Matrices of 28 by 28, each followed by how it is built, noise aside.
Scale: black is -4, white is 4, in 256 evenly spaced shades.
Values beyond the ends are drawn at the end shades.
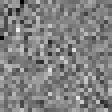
block diagonal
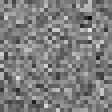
low rank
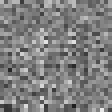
low rank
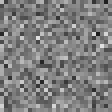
low rank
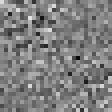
block diagonal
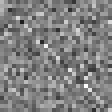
diagonal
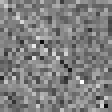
diagonal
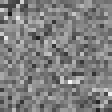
block diagonal
